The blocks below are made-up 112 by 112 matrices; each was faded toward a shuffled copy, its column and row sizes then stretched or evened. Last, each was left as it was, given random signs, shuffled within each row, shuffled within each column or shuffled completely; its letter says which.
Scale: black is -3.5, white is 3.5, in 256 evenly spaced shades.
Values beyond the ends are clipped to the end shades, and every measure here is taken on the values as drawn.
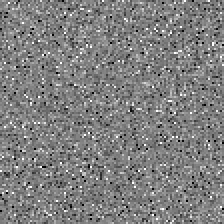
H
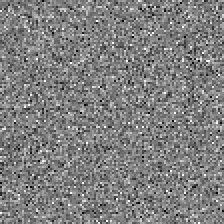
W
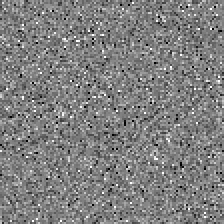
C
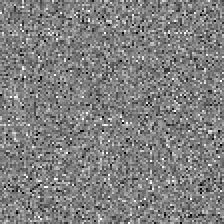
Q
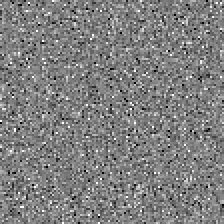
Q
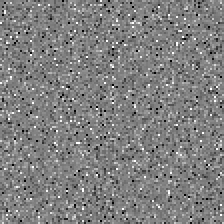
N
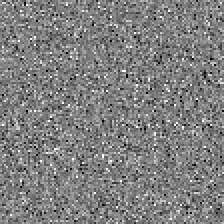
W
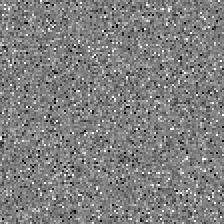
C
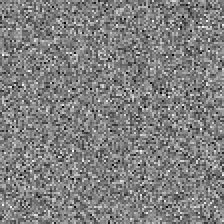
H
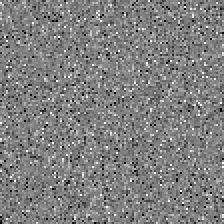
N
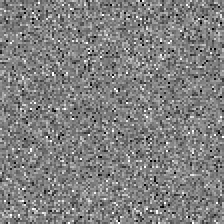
Q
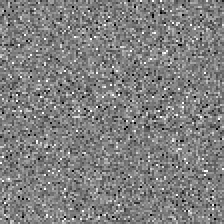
H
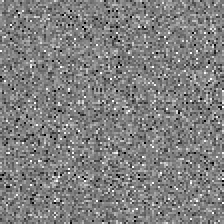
W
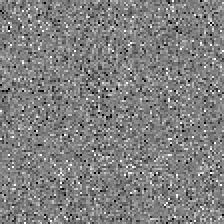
W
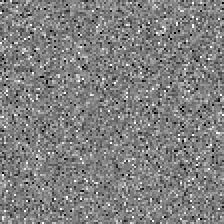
N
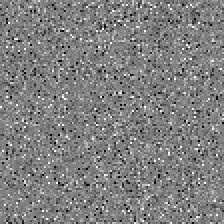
W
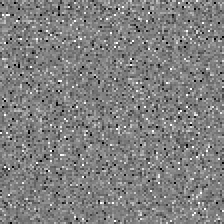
H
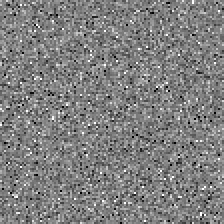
C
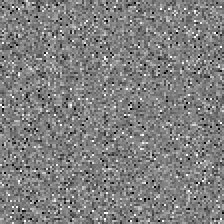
Q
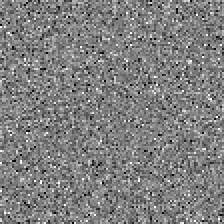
Q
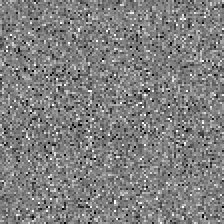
Q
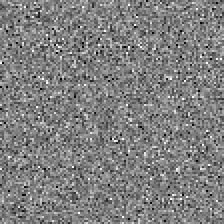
H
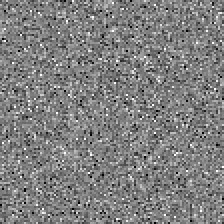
C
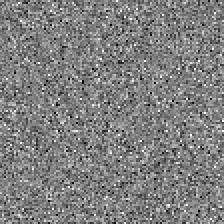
H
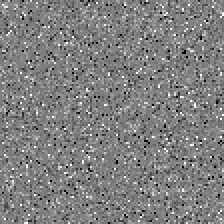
N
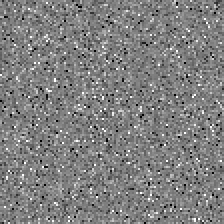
C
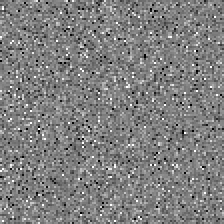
N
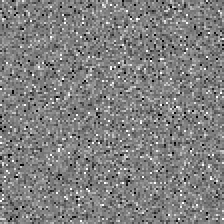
C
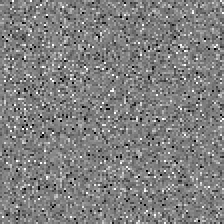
W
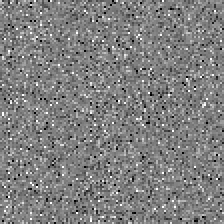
N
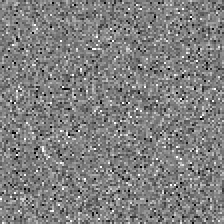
Q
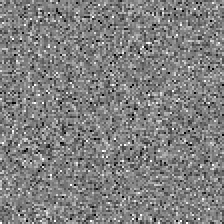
H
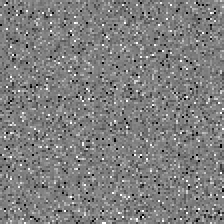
Q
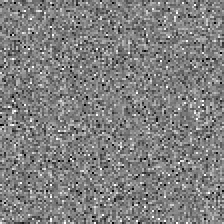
Q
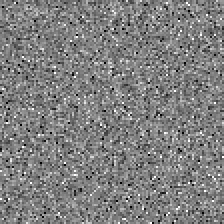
C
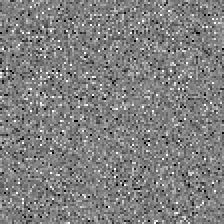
W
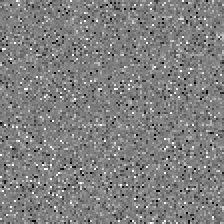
H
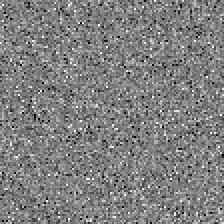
H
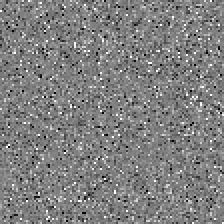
Q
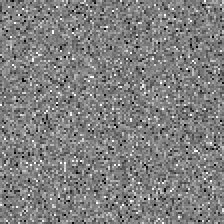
C
